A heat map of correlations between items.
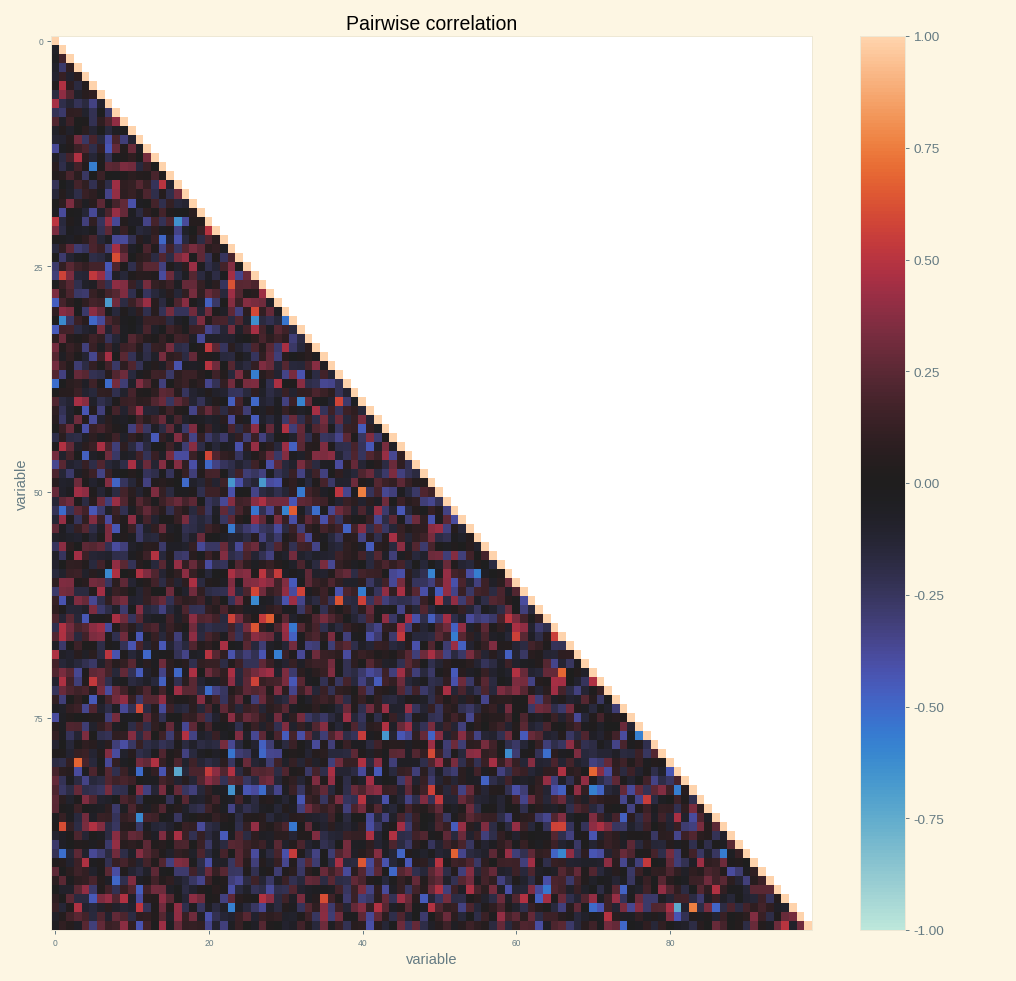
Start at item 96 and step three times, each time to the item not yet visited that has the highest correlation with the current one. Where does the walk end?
79
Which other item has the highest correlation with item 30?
26
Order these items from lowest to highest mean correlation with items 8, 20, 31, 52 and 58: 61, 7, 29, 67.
61, 29, 7, 67
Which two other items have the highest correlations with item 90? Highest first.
52, 31
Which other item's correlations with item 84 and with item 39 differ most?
77
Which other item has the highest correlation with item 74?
11
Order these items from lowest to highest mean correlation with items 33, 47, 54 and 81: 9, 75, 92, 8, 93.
8, 75, 9, 92, 93
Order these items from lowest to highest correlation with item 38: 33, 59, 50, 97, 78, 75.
50, 33, 97, 78, 59, 75
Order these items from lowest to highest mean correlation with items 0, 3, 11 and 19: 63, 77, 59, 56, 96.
56, 77, 63, 59, 96
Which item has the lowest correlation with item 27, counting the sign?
49
